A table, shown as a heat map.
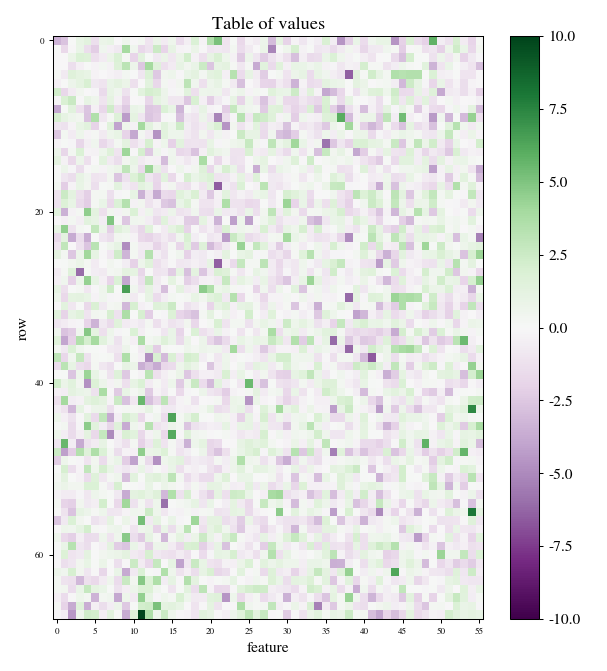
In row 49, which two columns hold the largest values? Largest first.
24, 51
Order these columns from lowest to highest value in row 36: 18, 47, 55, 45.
18, 55, 47, 45
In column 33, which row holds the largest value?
28
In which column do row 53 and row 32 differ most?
9
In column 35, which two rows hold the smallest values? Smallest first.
12, 6
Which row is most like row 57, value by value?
5
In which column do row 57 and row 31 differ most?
45
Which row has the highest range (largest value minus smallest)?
67
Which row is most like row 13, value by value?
32
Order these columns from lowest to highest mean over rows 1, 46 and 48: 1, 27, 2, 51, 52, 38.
1, 2, 38, 51, 27, 52
